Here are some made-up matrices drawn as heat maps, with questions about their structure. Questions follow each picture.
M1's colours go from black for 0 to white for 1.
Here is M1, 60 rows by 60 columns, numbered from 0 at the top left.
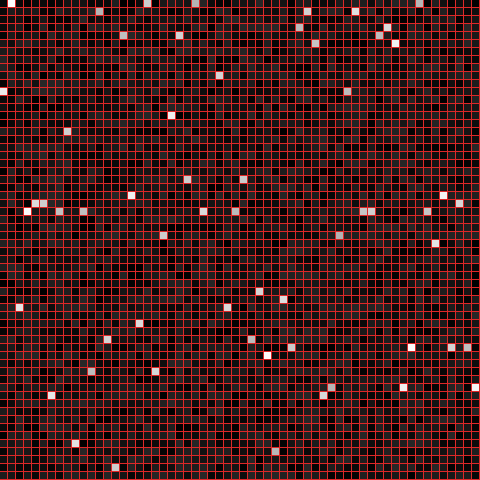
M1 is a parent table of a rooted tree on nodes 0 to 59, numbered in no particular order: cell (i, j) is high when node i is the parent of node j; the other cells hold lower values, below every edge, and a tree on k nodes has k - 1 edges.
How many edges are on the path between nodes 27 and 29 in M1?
8
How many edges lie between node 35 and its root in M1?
3
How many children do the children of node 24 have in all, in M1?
2
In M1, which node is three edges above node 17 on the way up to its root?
5
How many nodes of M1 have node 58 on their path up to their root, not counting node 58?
2
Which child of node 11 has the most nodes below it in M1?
0
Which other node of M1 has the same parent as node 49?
39
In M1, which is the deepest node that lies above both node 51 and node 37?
26
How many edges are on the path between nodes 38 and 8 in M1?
5
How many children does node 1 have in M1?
3
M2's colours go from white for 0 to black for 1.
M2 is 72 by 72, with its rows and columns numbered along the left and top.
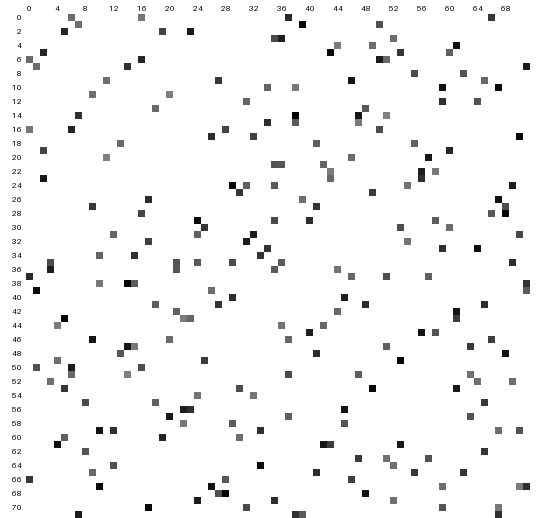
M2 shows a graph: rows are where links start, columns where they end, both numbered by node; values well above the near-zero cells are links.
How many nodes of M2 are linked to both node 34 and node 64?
1
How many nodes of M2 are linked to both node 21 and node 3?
2
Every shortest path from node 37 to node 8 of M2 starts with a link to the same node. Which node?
node 46
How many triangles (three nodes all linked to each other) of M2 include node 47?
2
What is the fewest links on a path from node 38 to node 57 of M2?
4
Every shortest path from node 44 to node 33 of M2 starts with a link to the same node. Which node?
node 36
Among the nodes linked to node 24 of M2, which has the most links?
node 35
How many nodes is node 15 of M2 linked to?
3
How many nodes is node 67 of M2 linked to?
5
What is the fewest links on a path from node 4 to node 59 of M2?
7
